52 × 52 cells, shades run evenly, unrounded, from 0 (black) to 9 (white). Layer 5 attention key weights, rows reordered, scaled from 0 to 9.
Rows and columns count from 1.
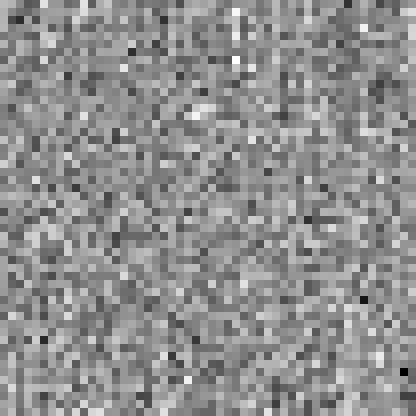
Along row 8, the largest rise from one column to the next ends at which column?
30
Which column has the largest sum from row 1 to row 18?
39
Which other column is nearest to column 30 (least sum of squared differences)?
52
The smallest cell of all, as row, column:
47, 51
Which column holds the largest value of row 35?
16
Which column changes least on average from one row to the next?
44
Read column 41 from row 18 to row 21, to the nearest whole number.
4 6 5 6
